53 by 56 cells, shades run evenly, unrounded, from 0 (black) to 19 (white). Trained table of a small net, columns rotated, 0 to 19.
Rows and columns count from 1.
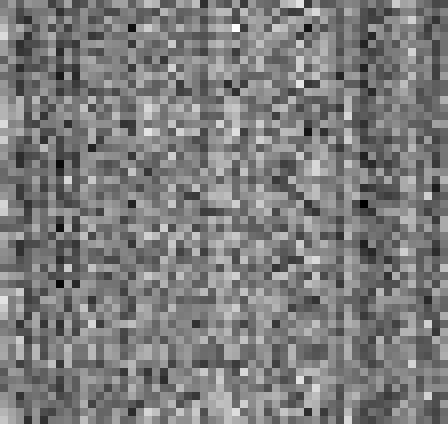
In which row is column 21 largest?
29
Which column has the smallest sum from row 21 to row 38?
8
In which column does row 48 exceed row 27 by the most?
28
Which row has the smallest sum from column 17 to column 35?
46
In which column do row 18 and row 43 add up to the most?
33
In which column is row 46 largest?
52
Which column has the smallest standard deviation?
53
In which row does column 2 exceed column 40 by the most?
27
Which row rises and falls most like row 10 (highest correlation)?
36
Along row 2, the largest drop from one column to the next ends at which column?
30
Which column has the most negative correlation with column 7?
25
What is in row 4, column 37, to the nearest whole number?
10
